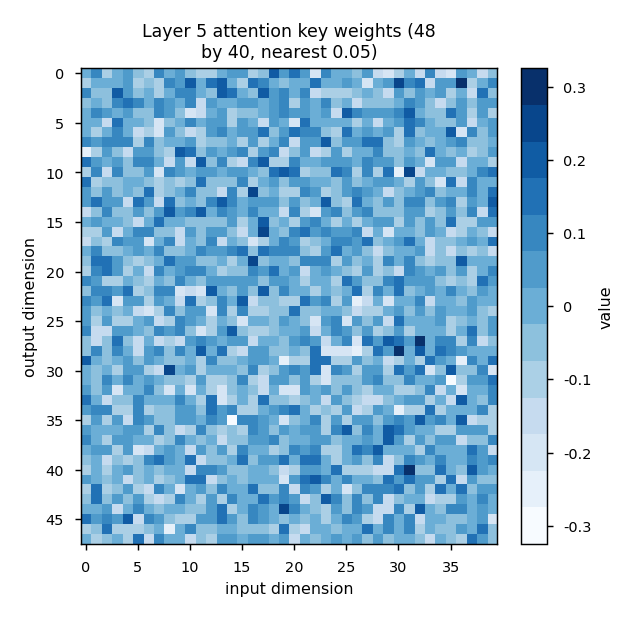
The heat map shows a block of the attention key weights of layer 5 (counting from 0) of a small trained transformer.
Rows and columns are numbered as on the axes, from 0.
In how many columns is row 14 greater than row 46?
23
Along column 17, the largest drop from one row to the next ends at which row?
17
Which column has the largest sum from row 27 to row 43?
22
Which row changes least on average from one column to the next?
21
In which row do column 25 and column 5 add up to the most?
36
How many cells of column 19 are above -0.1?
38
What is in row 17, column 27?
0.15
